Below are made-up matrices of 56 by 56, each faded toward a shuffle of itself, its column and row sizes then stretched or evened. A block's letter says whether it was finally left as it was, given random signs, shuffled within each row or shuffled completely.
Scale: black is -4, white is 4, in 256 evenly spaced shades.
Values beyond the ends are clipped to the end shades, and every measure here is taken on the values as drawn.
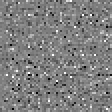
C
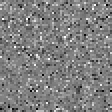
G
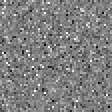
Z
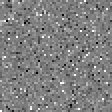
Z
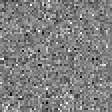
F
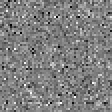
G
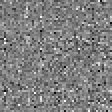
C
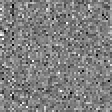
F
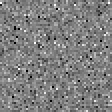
Z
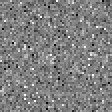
Z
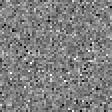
Z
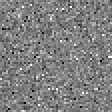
Z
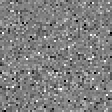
G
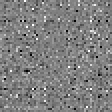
F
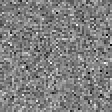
Z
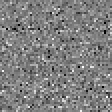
G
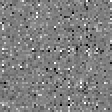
F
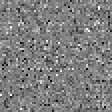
C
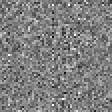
C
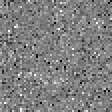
Z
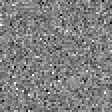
Z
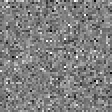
C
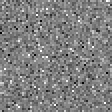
Z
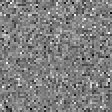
C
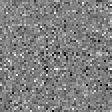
F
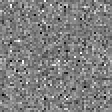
C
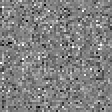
C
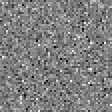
Z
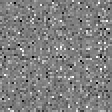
F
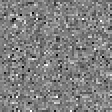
C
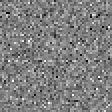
G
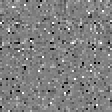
F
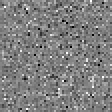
F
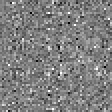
F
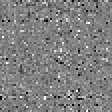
F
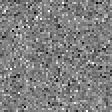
Z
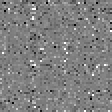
F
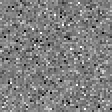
Z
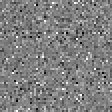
C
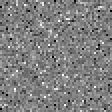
Z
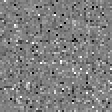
C
